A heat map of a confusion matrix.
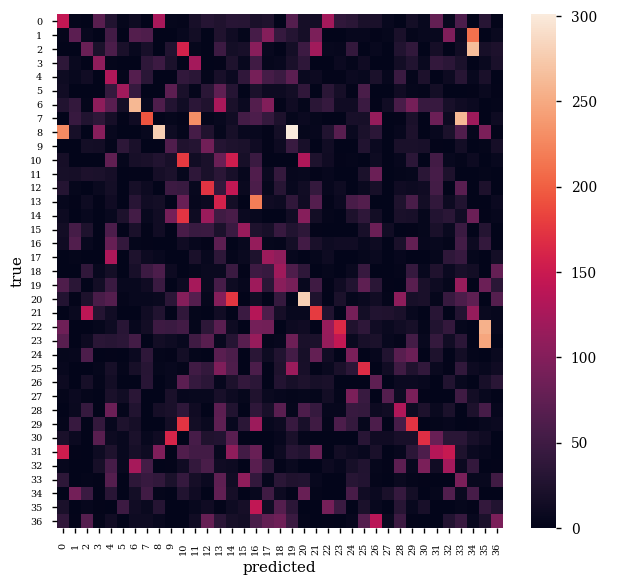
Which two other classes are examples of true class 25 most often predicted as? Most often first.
19, 13
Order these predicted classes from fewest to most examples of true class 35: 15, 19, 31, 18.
31, 15, 19, 18
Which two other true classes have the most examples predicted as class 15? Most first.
33, 23
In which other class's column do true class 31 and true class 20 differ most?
0
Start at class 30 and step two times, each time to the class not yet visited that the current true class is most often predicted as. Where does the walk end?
12
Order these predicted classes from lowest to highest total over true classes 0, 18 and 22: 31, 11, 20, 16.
11, 20, 31, 16
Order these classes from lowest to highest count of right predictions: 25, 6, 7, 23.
23, 25, 7, 6
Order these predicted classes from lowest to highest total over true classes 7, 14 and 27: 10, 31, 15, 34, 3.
3, 15, 31, 10, 34
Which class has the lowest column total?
27
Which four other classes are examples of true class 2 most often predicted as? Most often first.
34, 10, 21, 16
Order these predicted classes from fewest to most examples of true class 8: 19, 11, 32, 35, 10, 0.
10, 32, 11, 35, 0, 19
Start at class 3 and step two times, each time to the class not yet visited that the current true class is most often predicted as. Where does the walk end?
26
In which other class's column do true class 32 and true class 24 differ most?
6
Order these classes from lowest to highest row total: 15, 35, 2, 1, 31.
35, 15, 1, 2, 31
